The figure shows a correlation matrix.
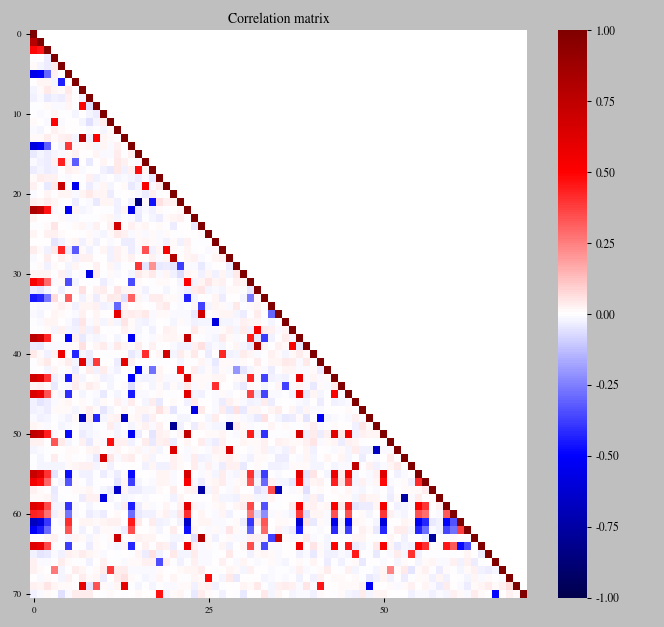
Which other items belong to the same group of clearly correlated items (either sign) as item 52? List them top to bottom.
20, 28, 49
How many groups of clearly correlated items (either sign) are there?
15
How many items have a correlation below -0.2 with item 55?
5
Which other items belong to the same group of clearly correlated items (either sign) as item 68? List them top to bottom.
25
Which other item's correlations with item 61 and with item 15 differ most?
21
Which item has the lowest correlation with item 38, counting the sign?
61
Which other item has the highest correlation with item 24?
63
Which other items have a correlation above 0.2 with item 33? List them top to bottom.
5, 14, 61, 62
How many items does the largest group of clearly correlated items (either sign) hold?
19
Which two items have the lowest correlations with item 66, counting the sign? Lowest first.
70, 18
